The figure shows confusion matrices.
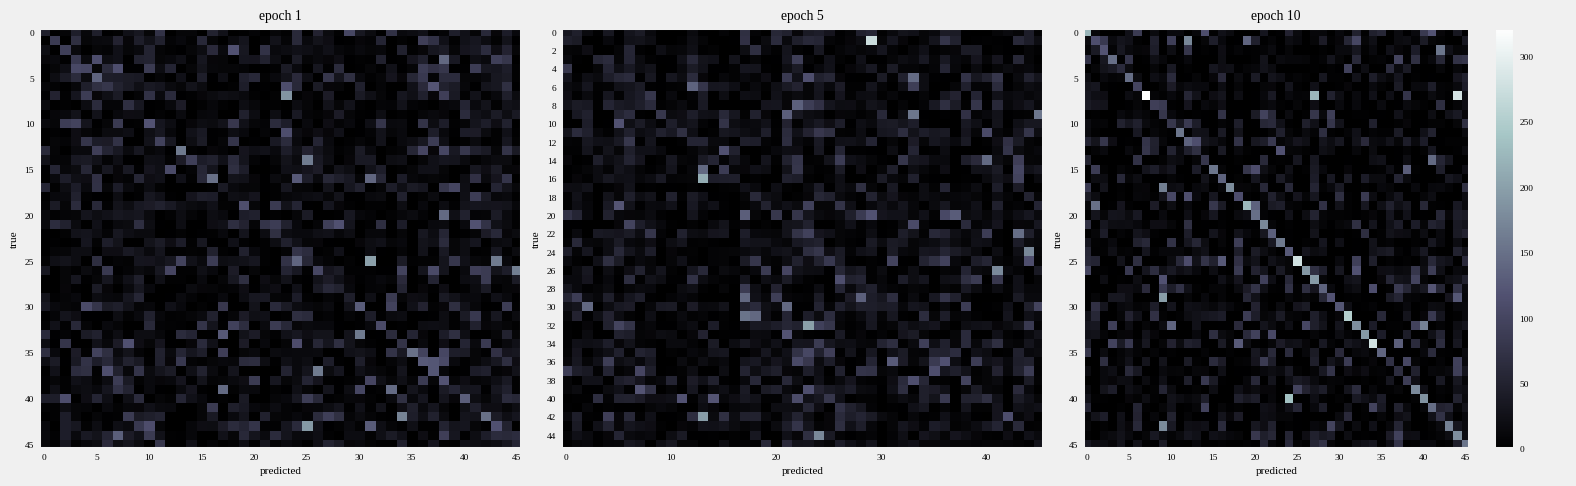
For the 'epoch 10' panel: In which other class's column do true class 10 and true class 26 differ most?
32
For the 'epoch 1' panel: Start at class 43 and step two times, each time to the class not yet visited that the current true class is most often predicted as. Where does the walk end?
31
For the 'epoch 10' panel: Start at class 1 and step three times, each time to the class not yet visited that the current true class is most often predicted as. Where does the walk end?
23
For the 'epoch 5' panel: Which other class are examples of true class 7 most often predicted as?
8
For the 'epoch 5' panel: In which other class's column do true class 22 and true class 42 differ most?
13
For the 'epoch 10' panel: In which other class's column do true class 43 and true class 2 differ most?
9
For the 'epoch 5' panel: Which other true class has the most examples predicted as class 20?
29
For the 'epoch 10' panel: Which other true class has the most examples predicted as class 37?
34
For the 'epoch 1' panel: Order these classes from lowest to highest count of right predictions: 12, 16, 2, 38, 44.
12, 44, 2, 38, 16
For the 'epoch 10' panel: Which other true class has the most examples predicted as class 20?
19
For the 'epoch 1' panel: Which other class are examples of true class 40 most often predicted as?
2
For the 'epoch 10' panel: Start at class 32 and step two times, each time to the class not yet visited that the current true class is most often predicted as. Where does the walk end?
24
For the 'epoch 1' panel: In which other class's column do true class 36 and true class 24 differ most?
37
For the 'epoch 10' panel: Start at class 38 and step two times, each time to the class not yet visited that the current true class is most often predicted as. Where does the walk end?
41
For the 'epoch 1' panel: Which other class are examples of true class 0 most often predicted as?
29
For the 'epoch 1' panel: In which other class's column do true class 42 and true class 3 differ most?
34
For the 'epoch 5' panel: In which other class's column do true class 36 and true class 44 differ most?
24
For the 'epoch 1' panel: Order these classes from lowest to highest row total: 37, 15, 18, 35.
18, 15, 37, 35
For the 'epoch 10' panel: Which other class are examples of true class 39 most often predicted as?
25
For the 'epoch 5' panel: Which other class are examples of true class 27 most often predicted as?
26
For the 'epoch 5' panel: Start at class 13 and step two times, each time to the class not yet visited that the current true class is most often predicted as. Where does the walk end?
43
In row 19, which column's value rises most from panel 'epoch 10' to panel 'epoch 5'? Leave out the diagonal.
5
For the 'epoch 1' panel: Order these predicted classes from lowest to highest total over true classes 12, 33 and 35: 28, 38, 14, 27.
28, 27, 14, 38
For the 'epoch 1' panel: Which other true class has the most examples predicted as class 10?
43
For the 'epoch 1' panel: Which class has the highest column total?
38
